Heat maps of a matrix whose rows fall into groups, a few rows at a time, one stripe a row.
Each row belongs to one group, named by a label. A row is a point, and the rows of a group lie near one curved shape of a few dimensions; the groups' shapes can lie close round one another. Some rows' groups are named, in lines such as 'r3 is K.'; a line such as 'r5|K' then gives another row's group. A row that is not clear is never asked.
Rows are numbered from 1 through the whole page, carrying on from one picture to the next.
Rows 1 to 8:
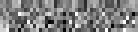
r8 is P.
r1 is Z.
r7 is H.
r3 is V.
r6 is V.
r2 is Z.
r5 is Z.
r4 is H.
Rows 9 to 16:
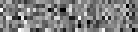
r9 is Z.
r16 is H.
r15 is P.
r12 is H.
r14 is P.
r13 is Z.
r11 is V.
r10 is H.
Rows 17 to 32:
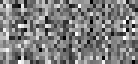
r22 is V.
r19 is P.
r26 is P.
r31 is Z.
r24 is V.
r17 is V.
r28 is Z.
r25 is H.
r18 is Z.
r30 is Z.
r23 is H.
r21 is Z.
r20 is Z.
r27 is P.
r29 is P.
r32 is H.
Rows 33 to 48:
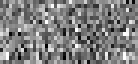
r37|V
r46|P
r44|H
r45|V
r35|Z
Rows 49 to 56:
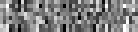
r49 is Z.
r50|P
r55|P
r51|Z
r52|P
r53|P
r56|P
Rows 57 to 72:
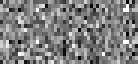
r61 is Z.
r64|P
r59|P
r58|Z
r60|V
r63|Z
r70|H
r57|H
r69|V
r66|V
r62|H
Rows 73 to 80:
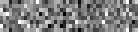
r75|V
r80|P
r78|H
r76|P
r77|V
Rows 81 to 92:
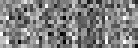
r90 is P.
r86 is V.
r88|P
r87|V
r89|V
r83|V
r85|P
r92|P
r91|P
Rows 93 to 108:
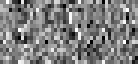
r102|Z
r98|V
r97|H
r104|P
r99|P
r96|H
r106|P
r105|V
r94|V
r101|Z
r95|P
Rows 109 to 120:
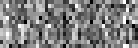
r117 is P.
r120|P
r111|Z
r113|P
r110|H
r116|P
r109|V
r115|H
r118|P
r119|V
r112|V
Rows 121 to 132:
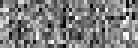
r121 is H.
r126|P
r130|P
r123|P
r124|H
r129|P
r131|V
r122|V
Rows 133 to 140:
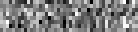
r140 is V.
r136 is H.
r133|V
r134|Z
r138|P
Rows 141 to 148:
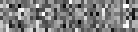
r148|H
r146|P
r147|P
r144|Z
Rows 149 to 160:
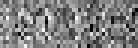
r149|V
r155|V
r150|V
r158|H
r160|P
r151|P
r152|H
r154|H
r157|Z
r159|V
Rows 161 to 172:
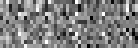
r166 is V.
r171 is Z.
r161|H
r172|P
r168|H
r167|Z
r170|P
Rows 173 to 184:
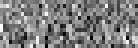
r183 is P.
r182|V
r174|P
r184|H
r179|V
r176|Z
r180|V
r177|P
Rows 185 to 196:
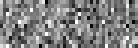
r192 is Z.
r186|Z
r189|P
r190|H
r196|P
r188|Z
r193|Z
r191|V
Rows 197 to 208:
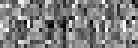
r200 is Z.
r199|Z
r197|H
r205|V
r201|H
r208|V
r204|P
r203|V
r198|P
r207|H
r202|V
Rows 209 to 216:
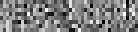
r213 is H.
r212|V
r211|Z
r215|P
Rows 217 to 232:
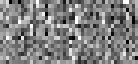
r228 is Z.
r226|Z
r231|P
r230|V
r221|H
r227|H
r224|H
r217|P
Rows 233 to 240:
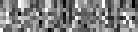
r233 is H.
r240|V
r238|P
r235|Z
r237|H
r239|Z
